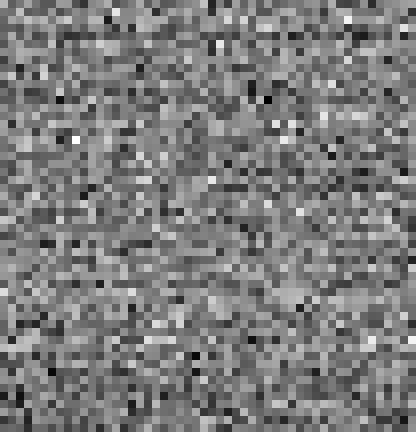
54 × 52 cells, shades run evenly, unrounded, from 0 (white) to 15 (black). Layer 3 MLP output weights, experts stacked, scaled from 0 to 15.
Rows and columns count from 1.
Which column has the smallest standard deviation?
39
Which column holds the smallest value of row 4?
51
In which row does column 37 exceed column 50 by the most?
5
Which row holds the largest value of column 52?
33
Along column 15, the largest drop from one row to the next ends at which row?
2
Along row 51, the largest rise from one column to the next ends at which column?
37
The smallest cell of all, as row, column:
18, 10
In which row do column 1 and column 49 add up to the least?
28
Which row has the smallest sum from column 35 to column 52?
38
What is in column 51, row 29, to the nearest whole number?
9
